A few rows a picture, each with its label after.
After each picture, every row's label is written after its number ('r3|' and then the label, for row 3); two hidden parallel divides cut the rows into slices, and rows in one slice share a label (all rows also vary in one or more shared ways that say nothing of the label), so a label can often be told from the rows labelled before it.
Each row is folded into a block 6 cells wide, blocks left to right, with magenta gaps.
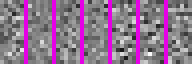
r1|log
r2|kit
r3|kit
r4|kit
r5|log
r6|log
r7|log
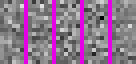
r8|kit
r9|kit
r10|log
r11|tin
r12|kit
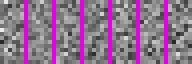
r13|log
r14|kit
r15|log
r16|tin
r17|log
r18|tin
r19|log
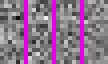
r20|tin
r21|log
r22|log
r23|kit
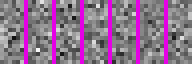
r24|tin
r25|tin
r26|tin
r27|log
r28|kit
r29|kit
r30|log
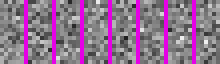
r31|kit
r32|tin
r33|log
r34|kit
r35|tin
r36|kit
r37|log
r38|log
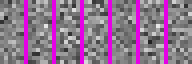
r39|kit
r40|tin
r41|log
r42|log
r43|kit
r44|tin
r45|log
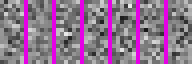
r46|tin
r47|kit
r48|tin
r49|tin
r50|tin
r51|tin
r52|tin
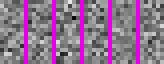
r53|log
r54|tin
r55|tin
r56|tin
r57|kit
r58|tin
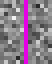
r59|log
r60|log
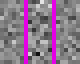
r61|kit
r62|tin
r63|kit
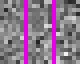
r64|tin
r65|tin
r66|log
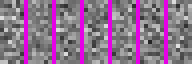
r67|log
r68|kit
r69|log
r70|tin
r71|kit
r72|tin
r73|log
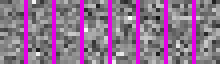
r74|kit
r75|log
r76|kit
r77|tin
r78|log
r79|tin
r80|log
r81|log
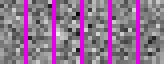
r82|kit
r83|kit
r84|tin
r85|tin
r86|kit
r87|tin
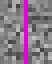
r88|kit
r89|tin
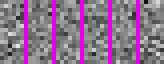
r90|tin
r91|kit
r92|kit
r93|tin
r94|kit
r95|tin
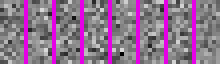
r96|tin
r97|kit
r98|tin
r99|log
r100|tin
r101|tin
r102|log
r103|kit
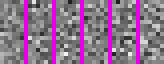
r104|kit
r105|log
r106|log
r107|tin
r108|tin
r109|tin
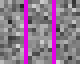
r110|kit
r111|tin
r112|log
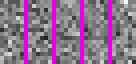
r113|log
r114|tin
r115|kit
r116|kit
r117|kit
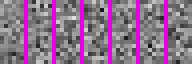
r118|kit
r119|tin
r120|log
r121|tin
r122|tin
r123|tin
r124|log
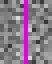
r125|kit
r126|tin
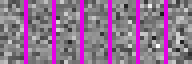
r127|log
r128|tin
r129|kit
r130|kit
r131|kit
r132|tin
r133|log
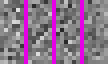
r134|log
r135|log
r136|tin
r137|kit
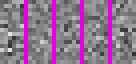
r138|tin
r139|kit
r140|kit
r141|kit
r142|kit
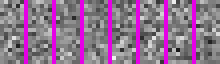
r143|log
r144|kit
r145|kit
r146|kit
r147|log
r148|log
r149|log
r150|kit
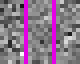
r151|tin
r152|kit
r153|log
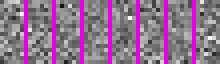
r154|tin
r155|tin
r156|log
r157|kit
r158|kit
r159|tin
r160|kit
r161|log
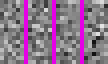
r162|tin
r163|log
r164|kit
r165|tin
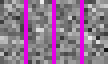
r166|tin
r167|kit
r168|kit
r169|tin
